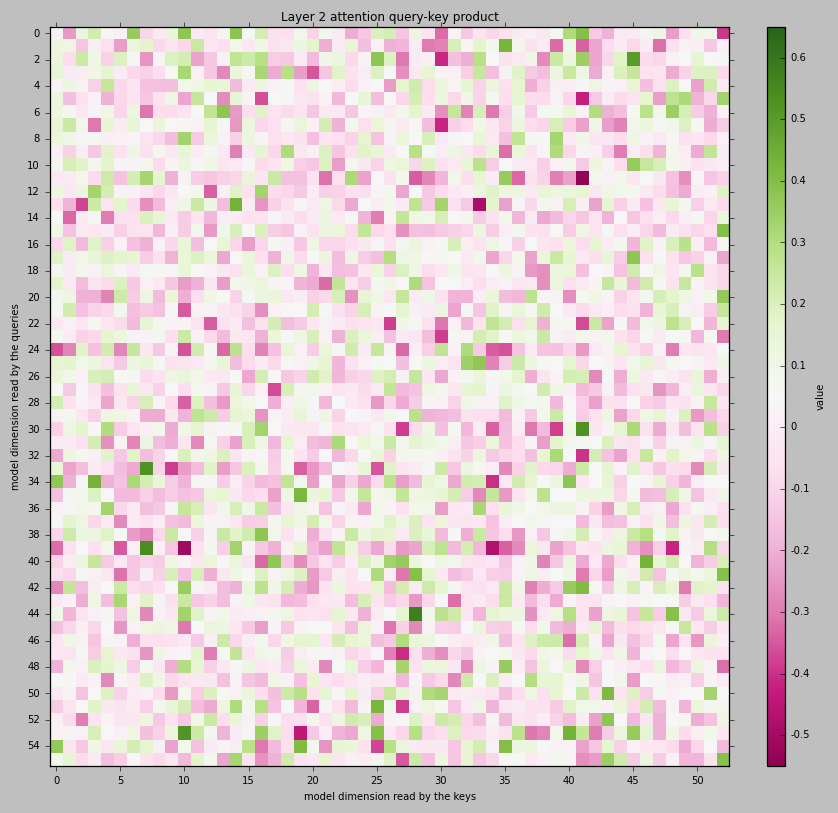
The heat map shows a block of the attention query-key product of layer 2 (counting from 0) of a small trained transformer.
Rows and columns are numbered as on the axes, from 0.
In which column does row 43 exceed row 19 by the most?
10
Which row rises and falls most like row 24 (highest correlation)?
39
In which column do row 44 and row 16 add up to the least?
7
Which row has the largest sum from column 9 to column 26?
38
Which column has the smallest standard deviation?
8
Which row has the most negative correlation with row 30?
21
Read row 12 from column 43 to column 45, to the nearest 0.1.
0.1 0.1 0.1
